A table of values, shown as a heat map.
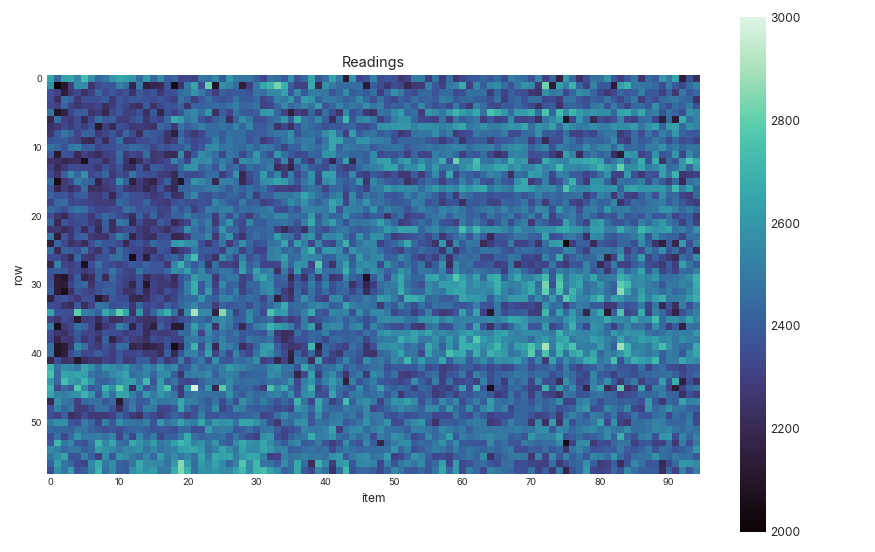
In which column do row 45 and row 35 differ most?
4
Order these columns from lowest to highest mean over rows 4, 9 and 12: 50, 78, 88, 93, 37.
50, 37, 78, 93, 88
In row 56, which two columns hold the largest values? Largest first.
19, 28
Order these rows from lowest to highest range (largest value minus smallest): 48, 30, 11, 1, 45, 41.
48, 11, 41, 30, 1, 45
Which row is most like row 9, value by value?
18
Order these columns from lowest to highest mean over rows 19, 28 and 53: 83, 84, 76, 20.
76, 84, 83, 20
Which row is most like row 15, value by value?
36
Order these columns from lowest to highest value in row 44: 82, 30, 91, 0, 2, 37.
82, 30, 37, 0, 91, 2
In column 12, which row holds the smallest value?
26
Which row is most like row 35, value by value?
7
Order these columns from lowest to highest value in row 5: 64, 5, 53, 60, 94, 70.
5, 53, 94, 60, 70, 64
